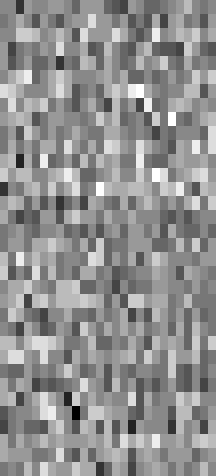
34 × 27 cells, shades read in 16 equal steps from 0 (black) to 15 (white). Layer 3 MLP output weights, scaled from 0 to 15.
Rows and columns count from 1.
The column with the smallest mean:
26
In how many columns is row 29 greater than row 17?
19
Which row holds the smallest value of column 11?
15
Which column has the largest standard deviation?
3
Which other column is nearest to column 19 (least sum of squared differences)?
24
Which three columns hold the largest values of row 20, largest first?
5, 1, 7
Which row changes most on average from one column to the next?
31
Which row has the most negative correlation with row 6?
22
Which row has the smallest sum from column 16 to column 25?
28
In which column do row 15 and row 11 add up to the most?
25
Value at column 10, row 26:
10
